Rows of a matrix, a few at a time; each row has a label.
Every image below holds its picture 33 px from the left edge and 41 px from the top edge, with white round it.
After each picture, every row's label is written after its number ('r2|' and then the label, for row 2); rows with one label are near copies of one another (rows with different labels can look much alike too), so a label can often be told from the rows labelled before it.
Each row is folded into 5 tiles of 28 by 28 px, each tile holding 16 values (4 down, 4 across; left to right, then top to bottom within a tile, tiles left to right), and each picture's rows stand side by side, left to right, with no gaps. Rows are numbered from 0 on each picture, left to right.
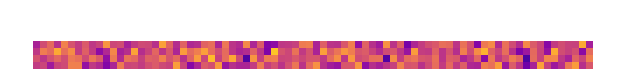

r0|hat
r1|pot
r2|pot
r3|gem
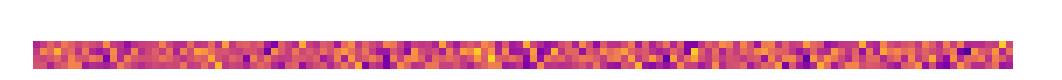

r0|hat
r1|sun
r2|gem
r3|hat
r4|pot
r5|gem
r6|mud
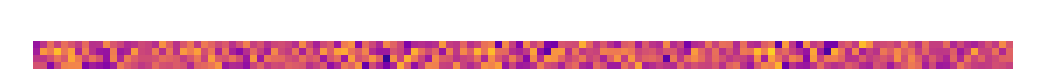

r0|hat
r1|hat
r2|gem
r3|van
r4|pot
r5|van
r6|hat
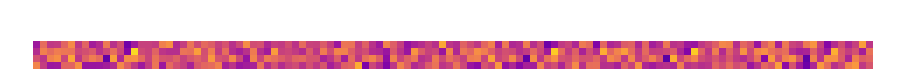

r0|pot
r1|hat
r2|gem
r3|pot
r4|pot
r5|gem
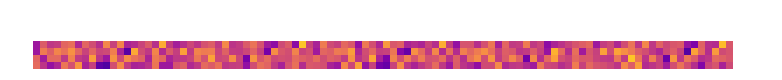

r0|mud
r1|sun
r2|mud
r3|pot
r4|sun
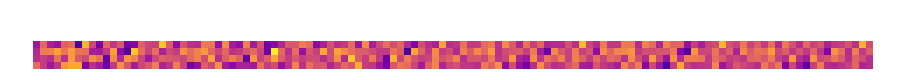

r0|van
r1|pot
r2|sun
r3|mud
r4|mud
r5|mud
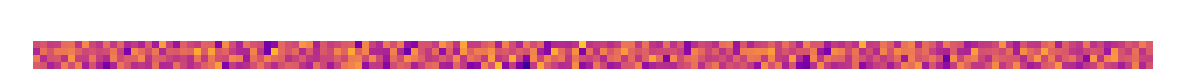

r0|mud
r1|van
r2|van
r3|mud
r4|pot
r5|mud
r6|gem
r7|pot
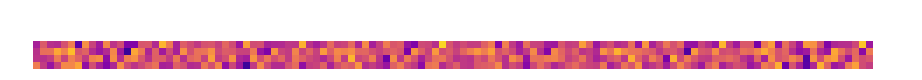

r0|van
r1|mud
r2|sun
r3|van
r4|sun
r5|gem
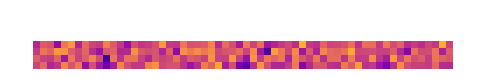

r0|gem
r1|mud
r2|mud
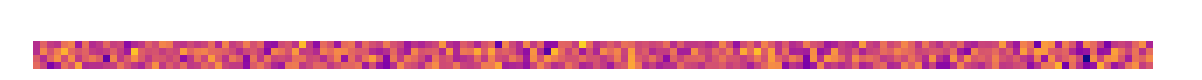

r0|pot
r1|sun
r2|gem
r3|van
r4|hat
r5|hat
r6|mud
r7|gem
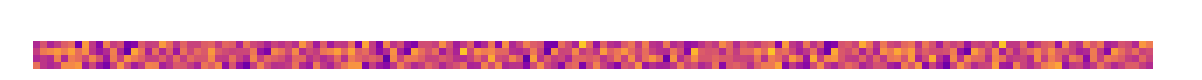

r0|van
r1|mud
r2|van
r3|sun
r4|pot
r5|van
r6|mud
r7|van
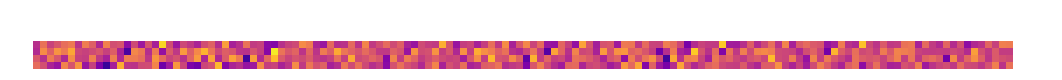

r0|mud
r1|pot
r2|sun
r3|sun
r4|gem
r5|sun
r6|pot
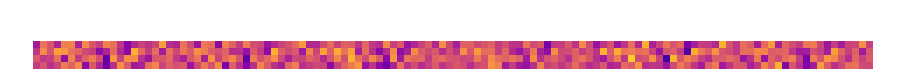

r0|gem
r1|gem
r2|hat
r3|hat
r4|sun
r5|gem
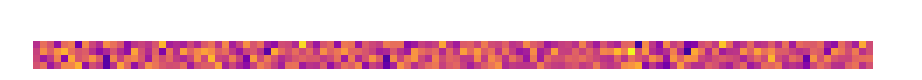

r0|gem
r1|sun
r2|gem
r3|hat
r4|van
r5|sun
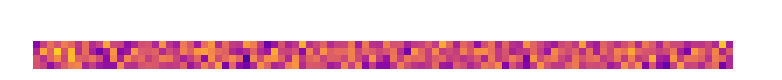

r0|hat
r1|gem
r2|mud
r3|gem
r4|mud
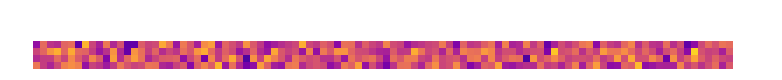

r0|van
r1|gem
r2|gem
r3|pot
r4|pot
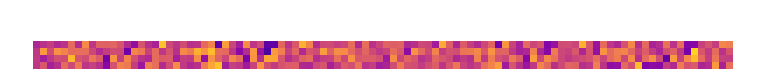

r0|sun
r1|van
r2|sun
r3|van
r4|pot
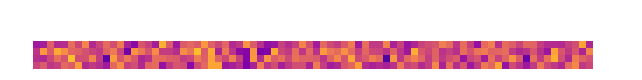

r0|sun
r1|hat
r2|pot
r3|gem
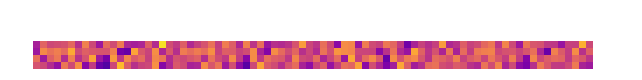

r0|mud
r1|mud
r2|gem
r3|mud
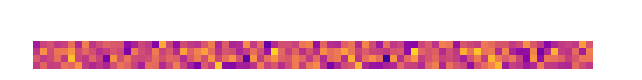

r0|sun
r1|pot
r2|pot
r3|hat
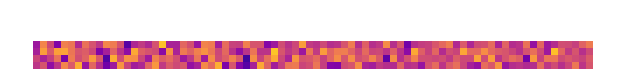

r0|gem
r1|gem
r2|pot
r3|pot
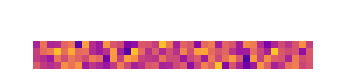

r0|van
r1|gem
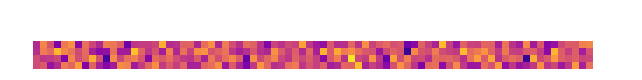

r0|gem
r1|gem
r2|sun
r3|pot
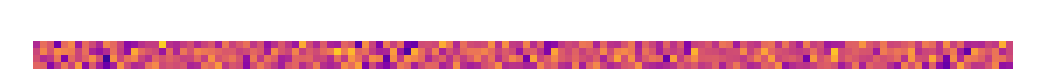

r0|gem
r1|sun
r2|van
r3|pot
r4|pot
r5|pot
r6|mud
